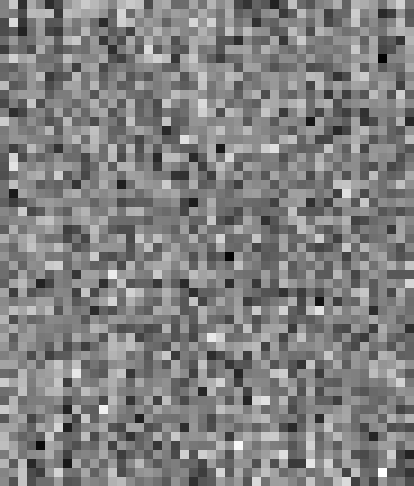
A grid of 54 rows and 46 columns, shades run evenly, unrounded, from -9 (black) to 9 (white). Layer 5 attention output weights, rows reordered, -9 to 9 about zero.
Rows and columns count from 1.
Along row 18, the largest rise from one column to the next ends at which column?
19
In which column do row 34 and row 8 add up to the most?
22
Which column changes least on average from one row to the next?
43
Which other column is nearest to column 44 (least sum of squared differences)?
32
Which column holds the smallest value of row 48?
8
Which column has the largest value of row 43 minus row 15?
45
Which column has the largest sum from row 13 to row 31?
11
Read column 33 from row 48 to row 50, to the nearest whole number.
-6 -1 -3
